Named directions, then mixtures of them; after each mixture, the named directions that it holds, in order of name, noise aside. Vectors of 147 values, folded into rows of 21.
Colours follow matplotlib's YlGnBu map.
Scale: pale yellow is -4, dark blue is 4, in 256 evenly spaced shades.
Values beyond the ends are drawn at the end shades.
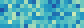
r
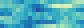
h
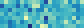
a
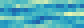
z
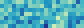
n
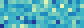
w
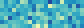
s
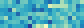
a, h, s.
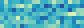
w, z.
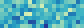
n, w.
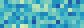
h, w.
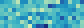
a, h, s.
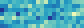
r, z.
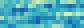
n, z.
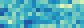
h, r, w.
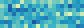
r, s, z.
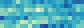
a, h, z.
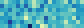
a.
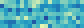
a, z.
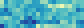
h, w.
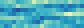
z.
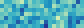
n.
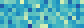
a, s.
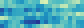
h, w, z.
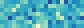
s.
